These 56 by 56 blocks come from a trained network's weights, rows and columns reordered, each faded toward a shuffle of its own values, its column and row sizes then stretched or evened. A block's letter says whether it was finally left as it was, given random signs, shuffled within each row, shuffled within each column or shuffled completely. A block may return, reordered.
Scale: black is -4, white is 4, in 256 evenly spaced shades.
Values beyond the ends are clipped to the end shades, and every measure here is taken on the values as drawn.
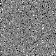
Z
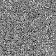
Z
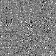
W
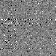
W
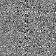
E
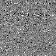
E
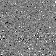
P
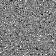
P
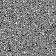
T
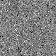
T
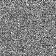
P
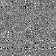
W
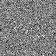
T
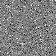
Z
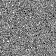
T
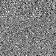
P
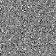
E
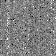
Z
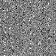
Z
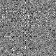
E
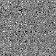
E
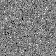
T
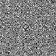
W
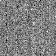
Z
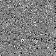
E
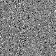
Z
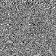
P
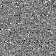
P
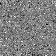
P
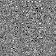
E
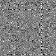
E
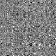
W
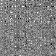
W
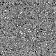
P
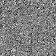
E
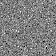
T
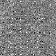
W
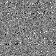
P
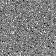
T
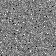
T
